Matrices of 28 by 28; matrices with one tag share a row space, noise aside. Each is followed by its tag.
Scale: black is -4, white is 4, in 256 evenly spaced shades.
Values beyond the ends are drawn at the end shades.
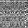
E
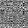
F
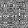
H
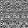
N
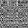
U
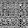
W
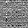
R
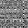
F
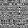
H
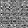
N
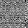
E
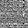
F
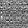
N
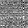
F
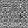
W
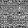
H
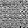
W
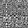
R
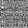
U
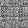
U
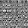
R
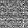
F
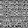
R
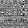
F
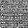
U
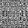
W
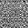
W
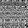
E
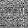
F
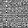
R
